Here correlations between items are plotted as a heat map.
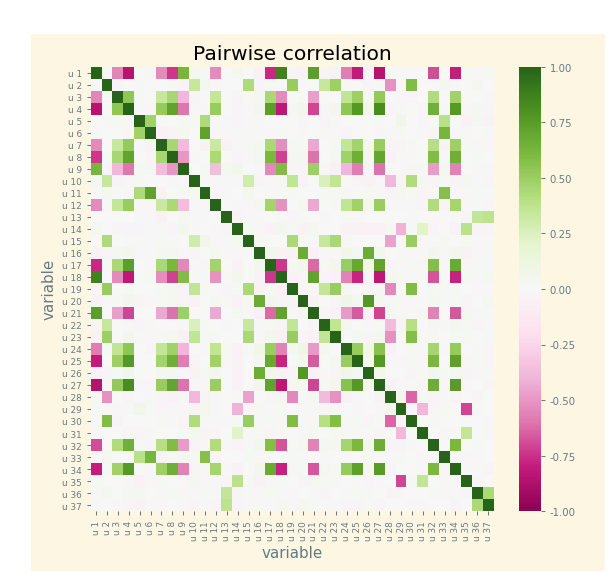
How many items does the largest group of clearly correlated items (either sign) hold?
15
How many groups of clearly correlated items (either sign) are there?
6
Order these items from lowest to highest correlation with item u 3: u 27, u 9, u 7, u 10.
u 9, u 10, u 7, u 27
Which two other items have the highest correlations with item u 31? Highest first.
u 35, u 14
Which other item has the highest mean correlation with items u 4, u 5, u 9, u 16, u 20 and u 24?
u 26
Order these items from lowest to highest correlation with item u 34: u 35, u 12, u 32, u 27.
u 35, u 12, u 32, u 27
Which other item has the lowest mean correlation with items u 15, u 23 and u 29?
u 28
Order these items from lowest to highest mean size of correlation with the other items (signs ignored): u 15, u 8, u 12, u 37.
u 37, u 15, u 12, u 8
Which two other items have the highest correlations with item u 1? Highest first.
u 18, u 21
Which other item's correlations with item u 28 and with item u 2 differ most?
u 30
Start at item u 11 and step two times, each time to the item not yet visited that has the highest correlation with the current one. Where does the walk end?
u 33
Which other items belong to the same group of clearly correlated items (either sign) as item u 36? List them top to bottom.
u 13, u 37
